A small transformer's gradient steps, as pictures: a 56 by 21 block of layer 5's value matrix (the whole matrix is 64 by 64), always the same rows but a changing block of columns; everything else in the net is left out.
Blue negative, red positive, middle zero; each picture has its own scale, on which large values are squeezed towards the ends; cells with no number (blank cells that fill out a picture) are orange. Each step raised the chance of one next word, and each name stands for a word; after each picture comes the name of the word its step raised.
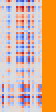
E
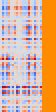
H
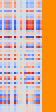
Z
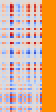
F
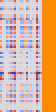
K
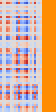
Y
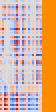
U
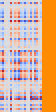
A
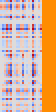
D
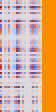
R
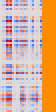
K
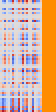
U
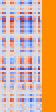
K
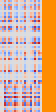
E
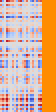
U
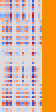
E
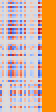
Y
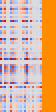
H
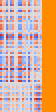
F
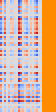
Z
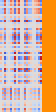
F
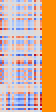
U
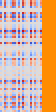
E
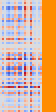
H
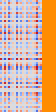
H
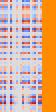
E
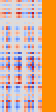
H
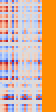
A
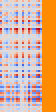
D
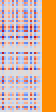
F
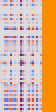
U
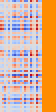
D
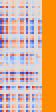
K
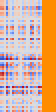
H
